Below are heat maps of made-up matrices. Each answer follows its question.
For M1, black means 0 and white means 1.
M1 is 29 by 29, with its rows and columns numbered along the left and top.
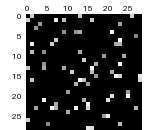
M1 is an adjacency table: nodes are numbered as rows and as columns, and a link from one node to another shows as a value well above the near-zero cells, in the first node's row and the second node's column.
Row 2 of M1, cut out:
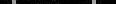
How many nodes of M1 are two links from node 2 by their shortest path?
5
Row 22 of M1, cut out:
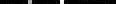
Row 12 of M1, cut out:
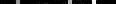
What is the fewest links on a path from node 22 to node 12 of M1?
3
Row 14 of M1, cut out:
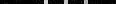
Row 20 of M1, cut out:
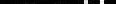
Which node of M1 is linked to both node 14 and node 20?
node 21
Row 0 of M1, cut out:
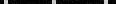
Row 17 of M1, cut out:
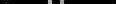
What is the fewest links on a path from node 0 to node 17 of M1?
4
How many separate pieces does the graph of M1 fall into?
3
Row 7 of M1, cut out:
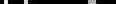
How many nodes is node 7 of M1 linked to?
4
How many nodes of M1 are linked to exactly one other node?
5
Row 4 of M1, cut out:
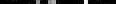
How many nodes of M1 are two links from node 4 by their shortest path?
7
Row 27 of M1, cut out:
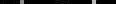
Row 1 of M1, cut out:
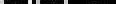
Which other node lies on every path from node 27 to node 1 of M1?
node 23
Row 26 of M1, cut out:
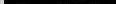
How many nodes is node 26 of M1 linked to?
1
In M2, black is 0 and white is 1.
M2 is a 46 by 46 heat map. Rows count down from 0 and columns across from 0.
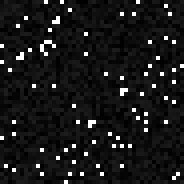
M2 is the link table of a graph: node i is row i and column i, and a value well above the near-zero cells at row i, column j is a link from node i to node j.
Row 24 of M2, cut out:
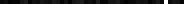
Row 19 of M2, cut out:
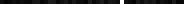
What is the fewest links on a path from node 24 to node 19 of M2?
3
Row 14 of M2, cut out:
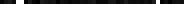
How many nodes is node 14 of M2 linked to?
3
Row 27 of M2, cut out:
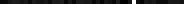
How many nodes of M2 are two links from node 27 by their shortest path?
1
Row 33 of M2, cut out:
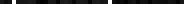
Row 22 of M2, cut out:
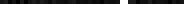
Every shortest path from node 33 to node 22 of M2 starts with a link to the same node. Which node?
node 3
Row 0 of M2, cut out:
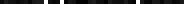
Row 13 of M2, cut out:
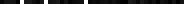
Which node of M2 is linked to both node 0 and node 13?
node 11
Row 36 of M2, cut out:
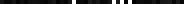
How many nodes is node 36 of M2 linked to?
4
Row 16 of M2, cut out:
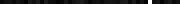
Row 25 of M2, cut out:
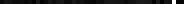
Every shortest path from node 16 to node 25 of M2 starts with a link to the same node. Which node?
node 37
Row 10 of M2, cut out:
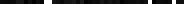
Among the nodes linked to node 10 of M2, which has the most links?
node 43
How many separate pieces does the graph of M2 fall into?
2
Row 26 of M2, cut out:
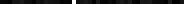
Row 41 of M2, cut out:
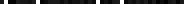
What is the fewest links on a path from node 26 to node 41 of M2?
4
